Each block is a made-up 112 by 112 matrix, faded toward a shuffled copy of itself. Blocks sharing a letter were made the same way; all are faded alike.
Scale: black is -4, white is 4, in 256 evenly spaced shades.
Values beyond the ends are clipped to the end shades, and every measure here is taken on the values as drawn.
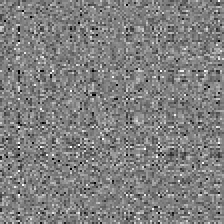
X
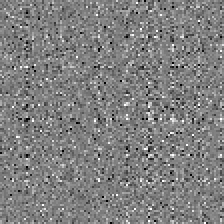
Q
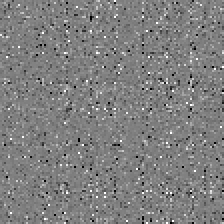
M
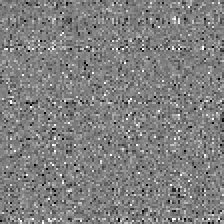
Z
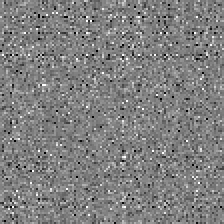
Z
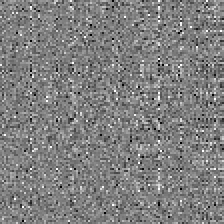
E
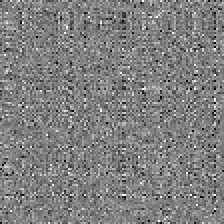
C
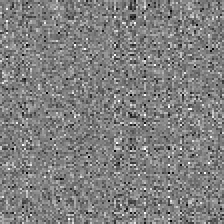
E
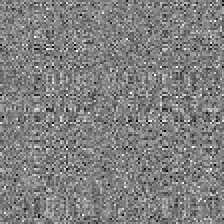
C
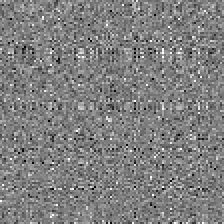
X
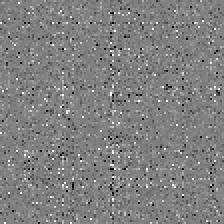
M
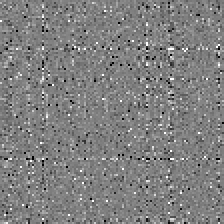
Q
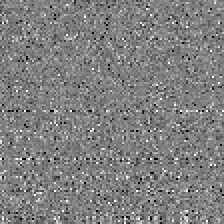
Z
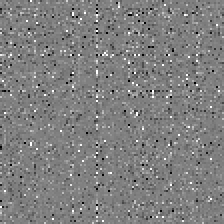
M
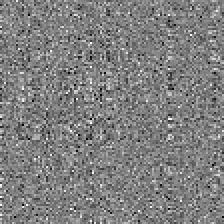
E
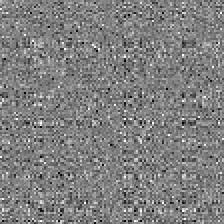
C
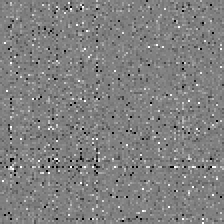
M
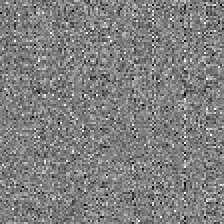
E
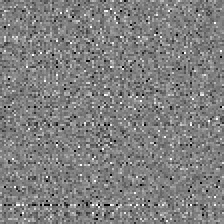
Z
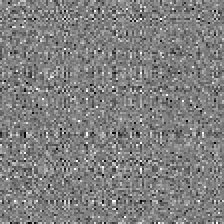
X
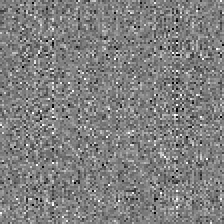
E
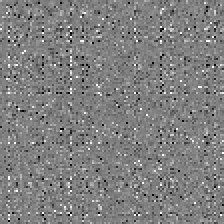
Q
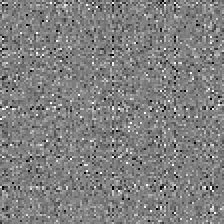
Q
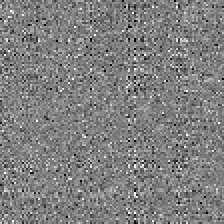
E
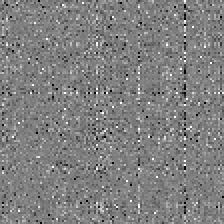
Q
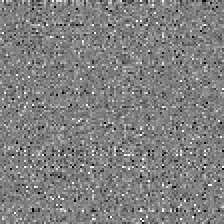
Z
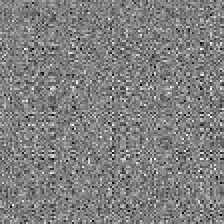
C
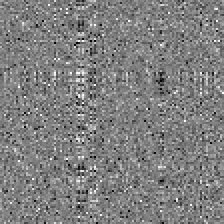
E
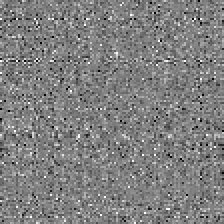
Z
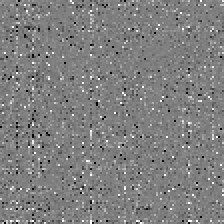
M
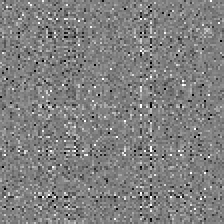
Q
